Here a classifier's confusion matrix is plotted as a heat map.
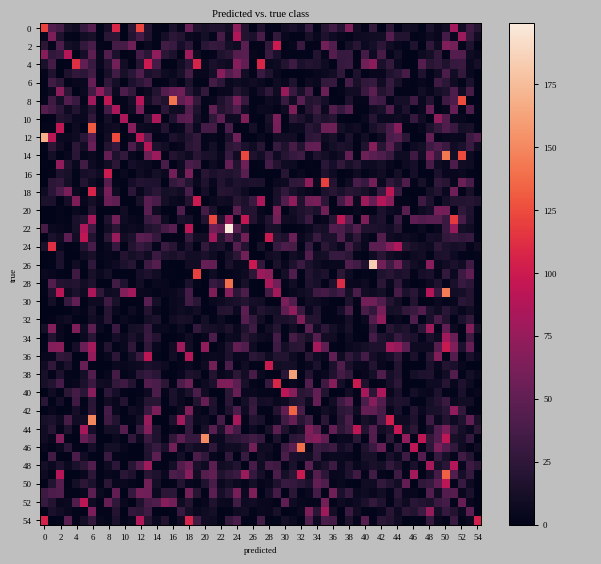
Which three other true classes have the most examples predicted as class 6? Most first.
43, 11, 18
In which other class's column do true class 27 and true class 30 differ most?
19
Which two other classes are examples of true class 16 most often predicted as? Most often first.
8, 18
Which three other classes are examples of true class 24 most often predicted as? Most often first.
1, 44, 43
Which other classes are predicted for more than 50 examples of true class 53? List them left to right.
6, 33, 35, 48
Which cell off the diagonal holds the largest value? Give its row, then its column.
22, 23
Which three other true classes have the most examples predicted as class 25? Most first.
14, 21, 49
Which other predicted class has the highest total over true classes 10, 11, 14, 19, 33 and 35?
50
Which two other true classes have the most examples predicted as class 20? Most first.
45, 35
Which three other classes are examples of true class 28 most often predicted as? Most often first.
23, 37, 29
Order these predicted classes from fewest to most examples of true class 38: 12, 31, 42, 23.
23, 12, 42, 31
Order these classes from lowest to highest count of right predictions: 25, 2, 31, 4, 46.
2, 25, 31, 46, 4
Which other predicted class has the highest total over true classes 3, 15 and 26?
41
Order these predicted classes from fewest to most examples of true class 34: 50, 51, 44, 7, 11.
7, 11, 44, 51, 50
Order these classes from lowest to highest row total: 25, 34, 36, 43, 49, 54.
25, 34, 36, 54, 43, 49
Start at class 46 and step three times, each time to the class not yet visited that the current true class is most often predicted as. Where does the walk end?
31
